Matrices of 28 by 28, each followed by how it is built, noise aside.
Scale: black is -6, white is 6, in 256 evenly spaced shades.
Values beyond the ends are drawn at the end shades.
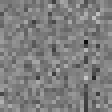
uneven columns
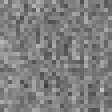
blocks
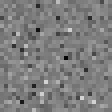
sparse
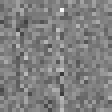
uneven columns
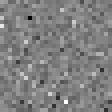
sparse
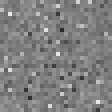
sparse
